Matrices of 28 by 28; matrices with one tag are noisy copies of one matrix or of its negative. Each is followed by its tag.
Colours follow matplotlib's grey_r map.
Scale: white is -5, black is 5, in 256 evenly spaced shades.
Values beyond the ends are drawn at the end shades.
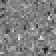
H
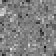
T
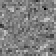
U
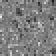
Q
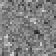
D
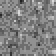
Q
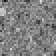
T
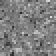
D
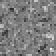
U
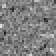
U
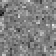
T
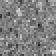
Q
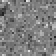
T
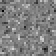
H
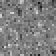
Q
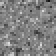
D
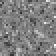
D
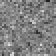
D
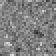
D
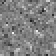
D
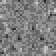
H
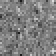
Q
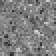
D
